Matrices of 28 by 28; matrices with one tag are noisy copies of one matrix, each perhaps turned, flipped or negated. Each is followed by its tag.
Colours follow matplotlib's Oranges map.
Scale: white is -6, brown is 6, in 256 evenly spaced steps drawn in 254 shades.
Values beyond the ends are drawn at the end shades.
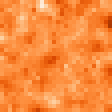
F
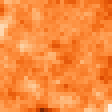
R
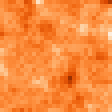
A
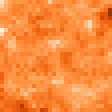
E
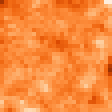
R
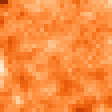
R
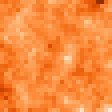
E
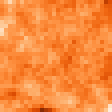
R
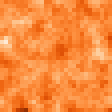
F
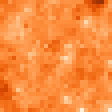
E
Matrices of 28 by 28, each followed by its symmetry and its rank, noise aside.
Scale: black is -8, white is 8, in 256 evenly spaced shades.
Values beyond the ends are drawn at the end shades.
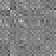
symmetric, rank three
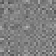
symmetric, rank three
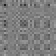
symmetric, rank two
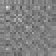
symmetric, rank three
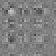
symmetric, rank two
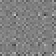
symmetric, rank two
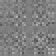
symmetric, rank two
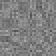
symmetric, rank three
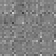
symmetric, rank three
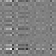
no symmetry, rank one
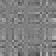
antisymmetric, rank two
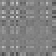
symmetric, rank one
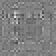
no symmetry, rank three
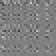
no symmetry, rank two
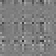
no symmetry, rank two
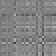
no symmetry, rank two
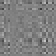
no symmetry, rank two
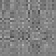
no symmetry, rank three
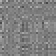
no symmetry, rank three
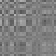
symmetric, rank one
